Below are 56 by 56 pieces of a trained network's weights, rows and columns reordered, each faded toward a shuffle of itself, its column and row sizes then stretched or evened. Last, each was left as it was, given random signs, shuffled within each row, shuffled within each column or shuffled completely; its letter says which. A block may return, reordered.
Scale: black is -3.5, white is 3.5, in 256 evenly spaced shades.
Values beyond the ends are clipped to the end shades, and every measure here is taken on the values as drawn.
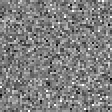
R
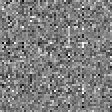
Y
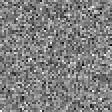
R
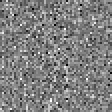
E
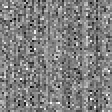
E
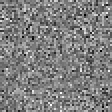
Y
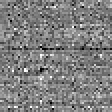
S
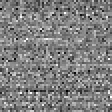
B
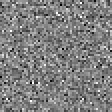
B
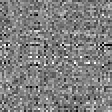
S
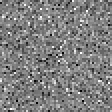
R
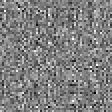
S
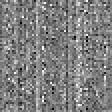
E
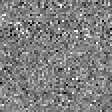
B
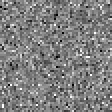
R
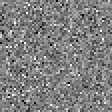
R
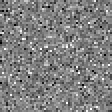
R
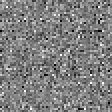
Y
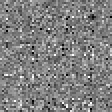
Y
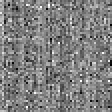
S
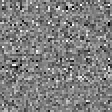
Y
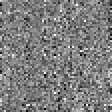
Y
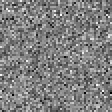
R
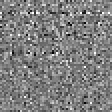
Y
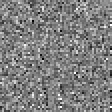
E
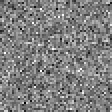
R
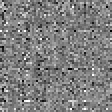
Y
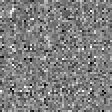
Y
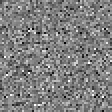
B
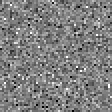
R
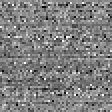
B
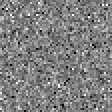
R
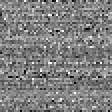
B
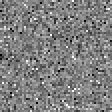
R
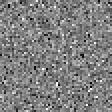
R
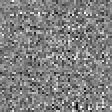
Y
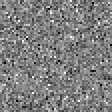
R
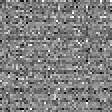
S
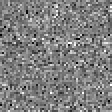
B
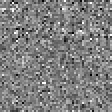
Y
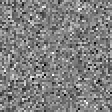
E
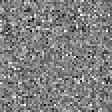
B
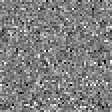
B
